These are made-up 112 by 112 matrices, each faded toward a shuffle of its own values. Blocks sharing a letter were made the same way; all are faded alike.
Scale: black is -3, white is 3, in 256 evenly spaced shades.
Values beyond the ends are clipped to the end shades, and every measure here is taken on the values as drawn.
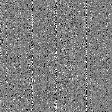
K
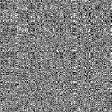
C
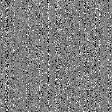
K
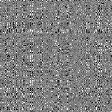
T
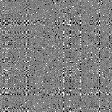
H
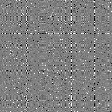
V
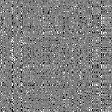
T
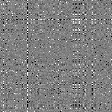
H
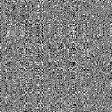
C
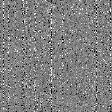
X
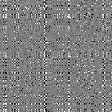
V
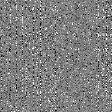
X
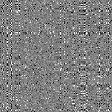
T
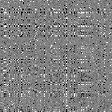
H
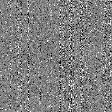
K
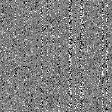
K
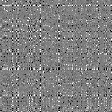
H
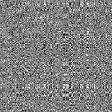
C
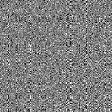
C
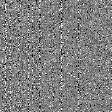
K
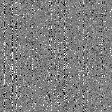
X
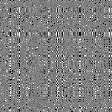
V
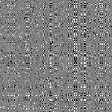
V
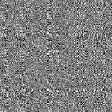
C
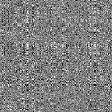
C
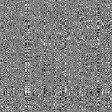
T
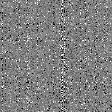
X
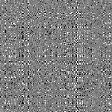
T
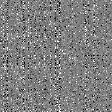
X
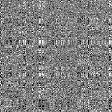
C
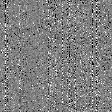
K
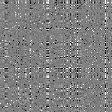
V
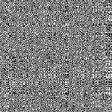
C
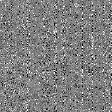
X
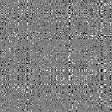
H
